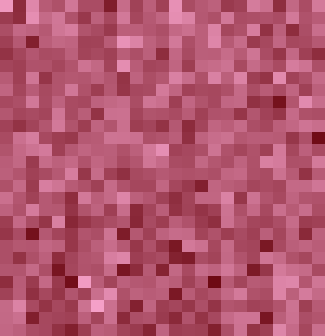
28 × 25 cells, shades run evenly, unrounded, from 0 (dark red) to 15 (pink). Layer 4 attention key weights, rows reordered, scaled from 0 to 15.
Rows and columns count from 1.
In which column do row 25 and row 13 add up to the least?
14
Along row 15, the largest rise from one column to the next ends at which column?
8
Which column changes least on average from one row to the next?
12
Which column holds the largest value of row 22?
10
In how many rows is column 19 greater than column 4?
14
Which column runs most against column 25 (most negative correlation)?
18
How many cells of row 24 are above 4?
22
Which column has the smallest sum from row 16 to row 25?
6
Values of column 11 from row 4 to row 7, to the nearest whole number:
12 7 8 9
